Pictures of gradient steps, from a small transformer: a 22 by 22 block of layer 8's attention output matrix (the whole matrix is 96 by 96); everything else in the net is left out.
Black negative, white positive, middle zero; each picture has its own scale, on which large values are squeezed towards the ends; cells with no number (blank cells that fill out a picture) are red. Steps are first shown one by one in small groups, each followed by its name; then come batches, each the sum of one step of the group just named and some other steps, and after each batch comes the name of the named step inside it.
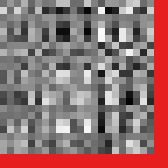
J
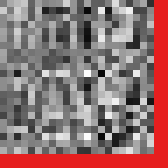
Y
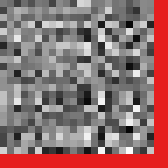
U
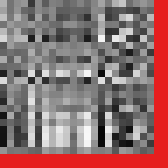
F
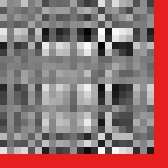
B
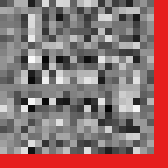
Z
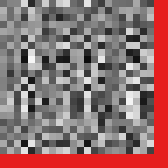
Z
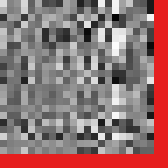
B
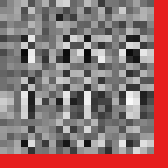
Z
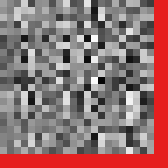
U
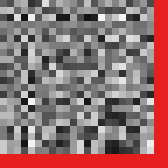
Z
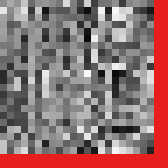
Y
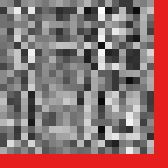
U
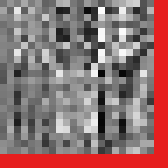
J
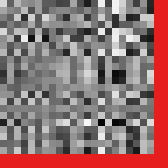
B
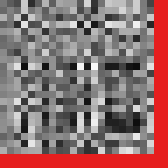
U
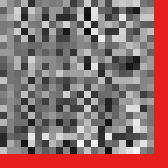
F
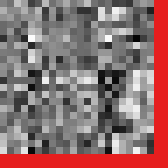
Z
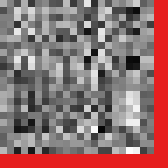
U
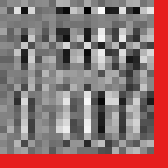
J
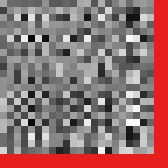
U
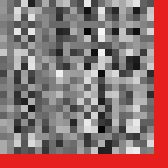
J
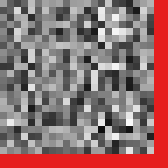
U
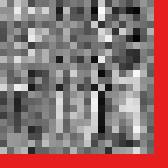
F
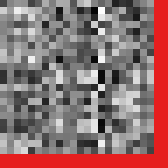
Z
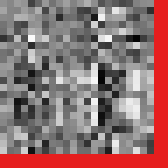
Z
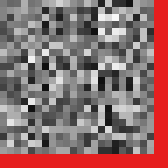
Z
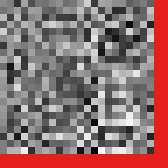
U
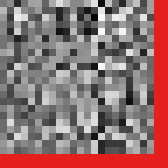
J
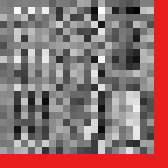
U
